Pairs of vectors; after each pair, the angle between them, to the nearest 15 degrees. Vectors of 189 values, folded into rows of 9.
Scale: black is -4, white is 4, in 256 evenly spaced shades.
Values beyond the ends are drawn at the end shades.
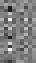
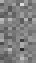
60 degrees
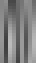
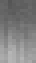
75 degrees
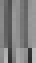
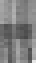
60 degrees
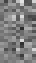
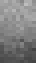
105 degrees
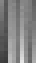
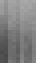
75 degrees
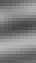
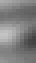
120 degrees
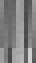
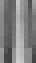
45 degrees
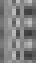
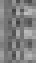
165 degrees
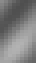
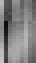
60 degrees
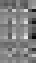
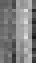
60 degrees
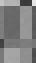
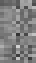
120 degrees
